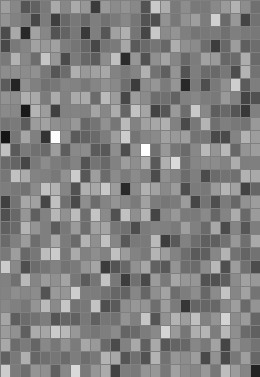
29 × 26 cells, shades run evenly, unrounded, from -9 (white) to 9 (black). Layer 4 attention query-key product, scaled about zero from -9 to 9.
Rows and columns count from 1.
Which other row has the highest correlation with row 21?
27
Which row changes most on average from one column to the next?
9
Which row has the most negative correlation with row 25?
19
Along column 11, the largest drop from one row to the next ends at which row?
22
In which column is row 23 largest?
5
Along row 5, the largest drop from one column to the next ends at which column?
14
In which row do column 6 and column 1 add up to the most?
3
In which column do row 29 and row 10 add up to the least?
8
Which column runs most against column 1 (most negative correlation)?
26
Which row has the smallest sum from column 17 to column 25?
25
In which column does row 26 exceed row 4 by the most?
13
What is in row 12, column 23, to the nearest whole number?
-4
